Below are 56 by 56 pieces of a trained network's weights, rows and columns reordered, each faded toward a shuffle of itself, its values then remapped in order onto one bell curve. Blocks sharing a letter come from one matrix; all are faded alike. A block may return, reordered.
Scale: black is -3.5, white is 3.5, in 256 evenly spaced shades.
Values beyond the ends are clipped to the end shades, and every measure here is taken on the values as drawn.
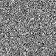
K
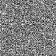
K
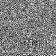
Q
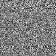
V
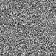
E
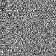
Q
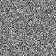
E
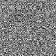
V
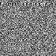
Q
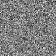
E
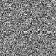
Q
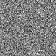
E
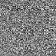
V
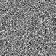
E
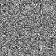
K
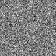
E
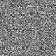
V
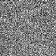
K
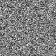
E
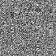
K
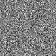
K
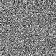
E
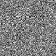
Q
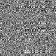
V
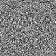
E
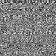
V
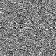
Q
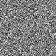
E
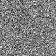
E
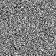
E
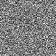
E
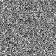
E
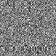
Q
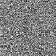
Q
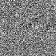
K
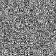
Q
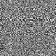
V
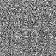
K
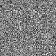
K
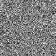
K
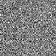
V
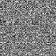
V
